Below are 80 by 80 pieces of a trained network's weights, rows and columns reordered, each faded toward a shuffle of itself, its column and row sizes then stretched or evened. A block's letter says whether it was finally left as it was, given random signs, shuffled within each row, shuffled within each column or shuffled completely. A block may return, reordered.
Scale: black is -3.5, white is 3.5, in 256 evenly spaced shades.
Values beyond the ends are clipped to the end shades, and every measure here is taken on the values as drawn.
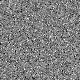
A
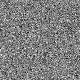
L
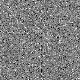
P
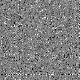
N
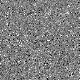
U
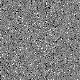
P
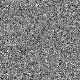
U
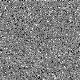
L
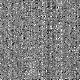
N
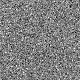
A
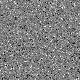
A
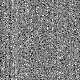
P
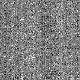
N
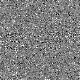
U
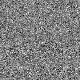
L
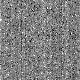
P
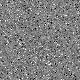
A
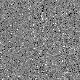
P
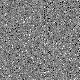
P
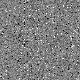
P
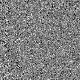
P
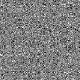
N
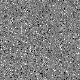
P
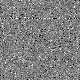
L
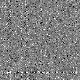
N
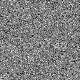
L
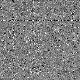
U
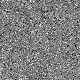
A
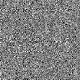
N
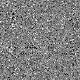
U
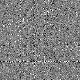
N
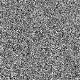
U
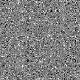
N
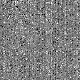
N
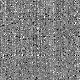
N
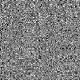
N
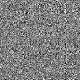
N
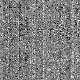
N
